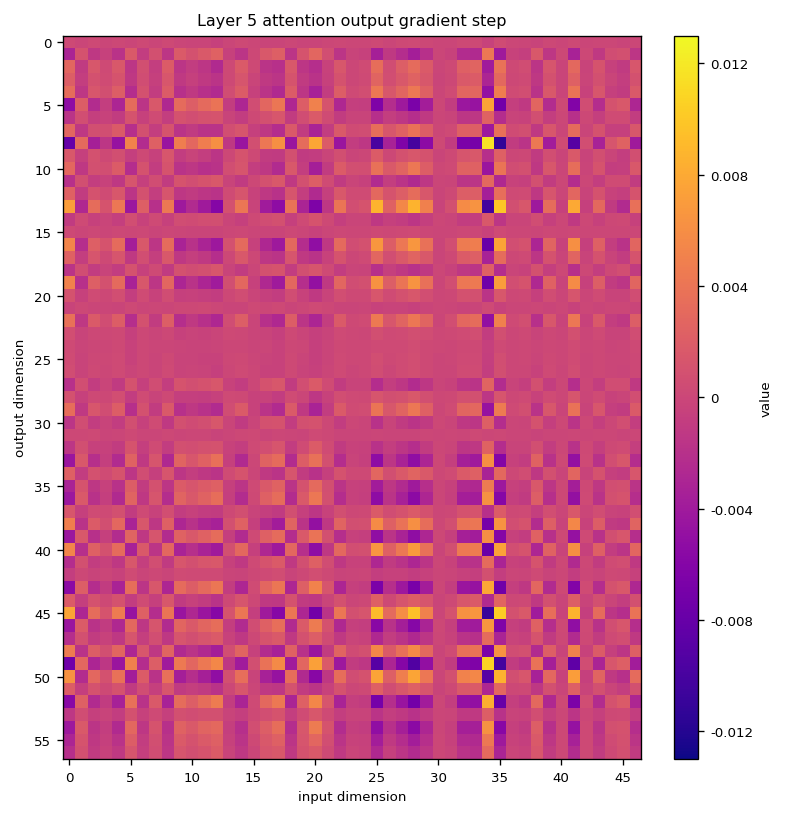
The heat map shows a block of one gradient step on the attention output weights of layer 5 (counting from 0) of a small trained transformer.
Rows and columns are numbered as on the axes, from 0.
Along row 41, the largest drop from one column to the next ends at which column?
35
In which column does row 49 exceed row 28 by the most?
34
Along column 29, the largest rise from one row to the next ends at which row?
50
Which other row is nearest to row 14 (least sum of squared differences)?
53
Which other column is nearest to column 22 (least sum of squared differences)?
18
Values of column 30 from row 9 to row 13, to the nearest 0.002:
0 0 0 0 0
